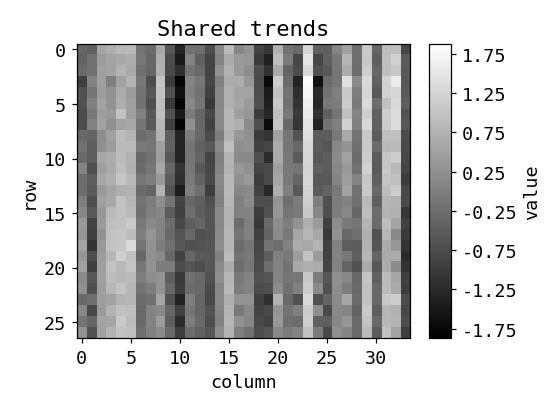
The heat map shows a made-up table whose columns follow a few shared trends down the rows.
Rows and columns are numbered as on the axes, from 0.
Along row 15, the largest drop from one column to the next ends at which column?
33
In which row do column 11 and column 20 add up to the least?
18
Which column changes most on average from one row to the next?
24
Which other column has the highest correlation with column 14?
6
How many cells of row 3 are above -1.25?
30
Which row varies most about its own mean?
3
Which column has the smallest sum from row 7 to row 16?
10
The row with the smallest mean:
20
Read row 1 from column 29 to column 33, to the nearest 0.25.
1 -0.5 1 1.25 -0.5
